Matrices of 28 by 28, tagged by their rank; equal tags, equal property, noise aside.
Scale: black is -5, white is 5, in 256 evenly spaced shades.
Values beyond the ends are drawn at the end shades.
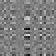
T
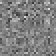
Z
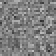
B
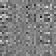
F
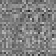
B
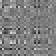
T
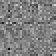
B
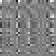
T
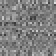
Z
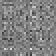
Z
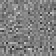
B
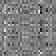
F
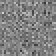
Z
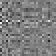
T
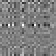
T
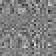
F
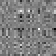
F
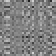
T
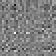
Z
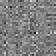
Z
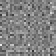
B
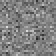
B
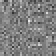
B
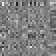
B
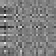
T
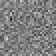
B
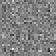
B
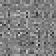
B
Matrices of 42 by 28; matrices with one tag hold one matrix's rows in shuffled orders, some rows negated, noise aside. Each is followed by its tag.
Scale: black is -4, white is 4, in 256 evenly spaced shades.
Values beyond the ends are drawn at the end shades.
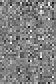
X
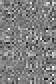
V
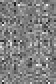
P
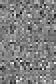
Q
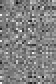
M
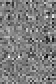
V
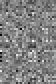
M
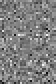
P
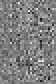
X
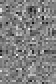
M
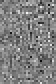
X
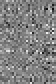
V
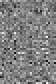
P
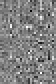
X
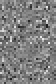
P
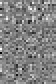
M
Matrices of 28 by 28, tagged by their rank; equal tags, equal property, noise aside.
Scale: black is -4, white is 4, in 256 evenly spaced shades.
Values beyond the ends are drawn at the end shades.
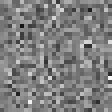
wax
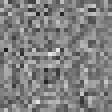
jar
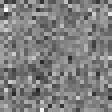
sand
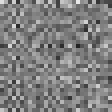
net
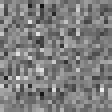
jar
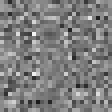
jar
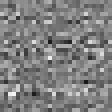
net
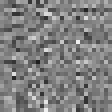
jar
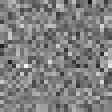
wax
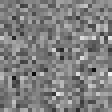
sand
